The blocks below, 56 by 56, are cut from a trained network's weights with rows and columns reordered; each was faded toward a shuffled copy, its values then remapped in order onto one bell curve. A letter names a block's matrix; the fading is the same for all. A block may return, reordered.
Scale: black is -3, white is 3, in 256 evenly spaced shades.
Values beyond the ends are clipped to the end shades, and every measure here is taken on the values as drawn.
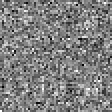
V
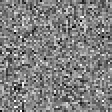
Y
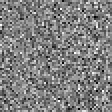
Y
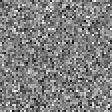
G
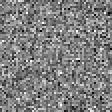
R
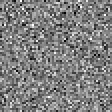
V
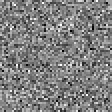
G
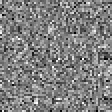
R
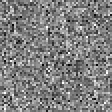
Y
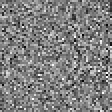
Y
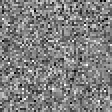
V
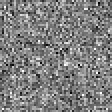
R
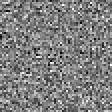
Y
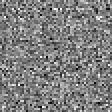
G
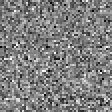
G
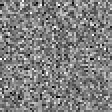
R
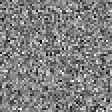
G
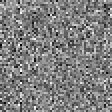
Y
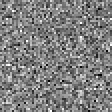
V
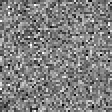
Y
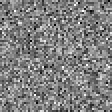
R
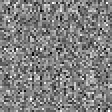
V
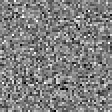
R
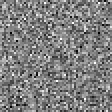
R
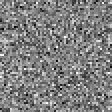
G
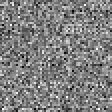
R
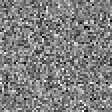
R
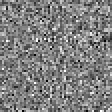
R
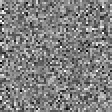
Y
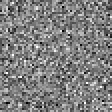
V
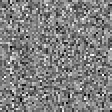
Y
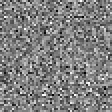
V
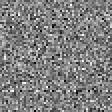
G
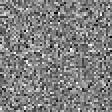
V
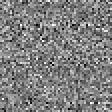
G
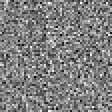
G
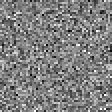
R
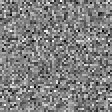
G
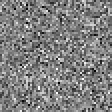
Y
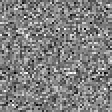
G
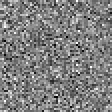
Y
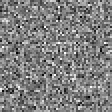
R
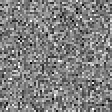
Y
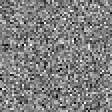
V
